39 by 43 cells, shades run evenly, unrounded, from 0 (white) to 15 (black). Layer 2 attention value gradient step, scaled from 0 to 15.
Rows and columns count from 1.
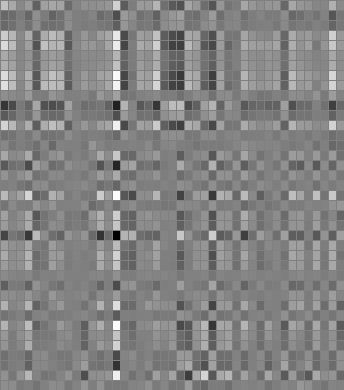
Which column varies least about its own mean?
10
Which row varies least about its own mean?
28
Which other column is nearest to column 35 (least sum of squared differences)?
32
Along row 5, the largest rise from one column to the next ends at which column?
16
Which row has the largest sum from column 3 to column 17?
11
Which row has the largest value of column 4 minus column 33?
24
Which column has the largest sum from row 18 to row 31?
27
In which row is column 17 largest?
20
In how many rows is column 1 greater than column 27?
13
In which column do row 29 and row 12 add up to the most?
15
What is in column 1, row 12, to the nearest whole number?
10
